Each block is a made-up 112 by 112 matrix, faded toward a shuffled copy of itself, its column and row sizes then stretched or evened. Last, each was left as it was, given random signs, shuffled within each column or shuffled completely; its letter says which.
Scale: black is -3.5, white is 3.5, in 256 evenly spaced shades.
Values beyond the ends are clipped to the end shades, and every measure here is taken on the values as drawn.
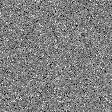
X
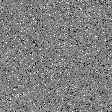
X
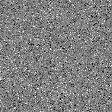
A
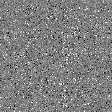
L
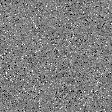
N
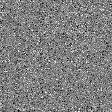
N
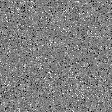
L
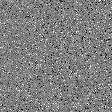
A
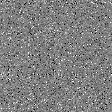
L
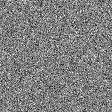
X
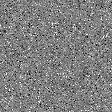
A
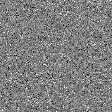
L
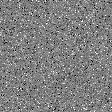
X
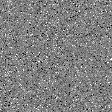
N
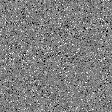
L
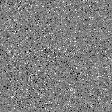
L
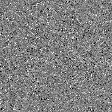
N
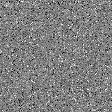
L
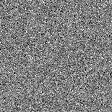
X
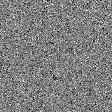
X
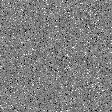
A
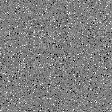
L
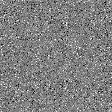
N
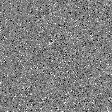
A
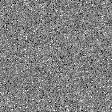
N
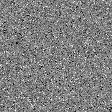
X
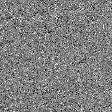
N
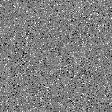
L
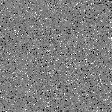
N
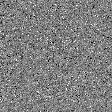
N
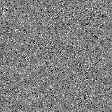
L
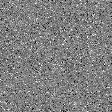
L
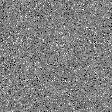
N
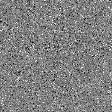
N
